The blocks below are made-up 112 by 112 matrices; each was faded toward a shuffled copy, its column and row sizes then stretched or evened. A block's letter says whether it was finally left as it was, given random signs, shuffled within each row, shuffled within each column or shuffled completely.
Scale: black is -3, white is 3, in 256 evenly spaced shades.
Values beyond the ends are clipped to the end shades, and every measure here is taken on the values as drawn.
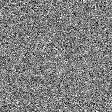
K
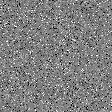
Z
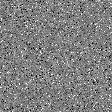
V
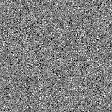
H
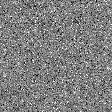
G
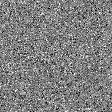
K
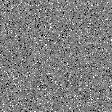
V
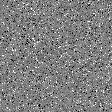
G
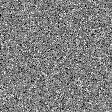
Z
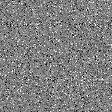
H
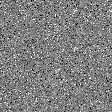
Z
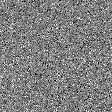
G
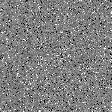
H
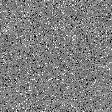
H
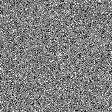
G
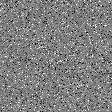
Z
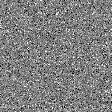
H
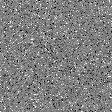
Z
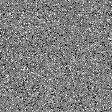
V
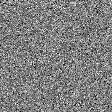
K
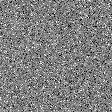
Z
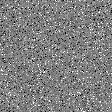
V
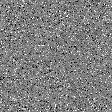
K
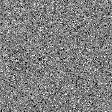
V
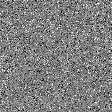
V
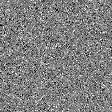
H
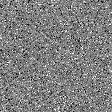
K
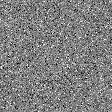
Z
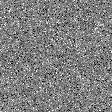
Z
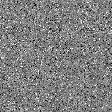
H
